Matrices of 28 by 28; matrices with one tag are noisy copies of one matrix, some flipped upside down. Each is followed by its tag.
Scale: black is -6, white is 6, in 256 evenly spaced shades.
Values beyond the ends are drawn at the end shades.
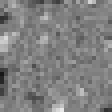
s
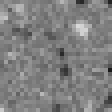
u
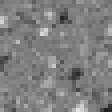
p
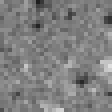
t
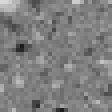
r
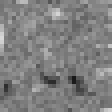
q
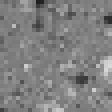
t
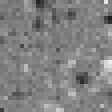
t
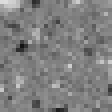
r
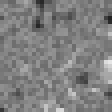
t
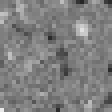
u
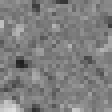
r
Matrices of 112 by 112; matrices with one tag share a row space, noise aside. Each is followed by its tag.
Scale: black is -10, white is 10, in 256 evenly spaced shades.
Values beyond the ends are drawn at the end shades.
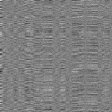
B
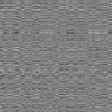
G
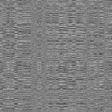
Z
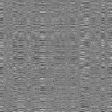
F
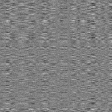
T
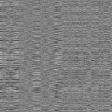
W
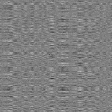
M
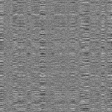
F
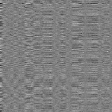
B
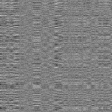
W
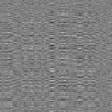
M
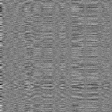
B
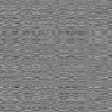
G
